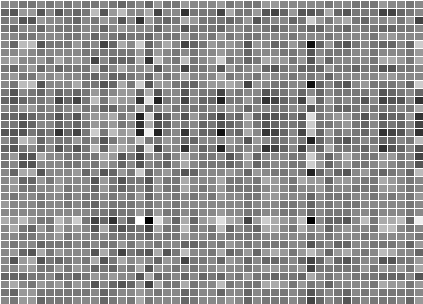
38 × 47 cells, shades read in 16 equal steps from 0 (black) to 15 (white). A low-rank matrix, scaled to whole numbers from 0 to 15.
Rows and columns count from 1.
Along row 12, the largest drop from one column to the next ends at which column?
18
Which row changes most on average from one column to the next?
28
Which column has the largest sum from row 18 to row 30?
25
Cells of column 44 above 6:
26
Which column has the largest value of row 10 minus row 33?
21
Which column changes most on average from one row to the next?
35
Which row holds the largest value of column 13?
17
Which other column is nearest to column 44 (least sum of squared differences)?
2
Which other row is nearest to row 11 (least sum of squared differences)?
22
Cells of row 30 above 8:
2
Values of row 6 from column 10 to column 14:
7 8 4 6 10
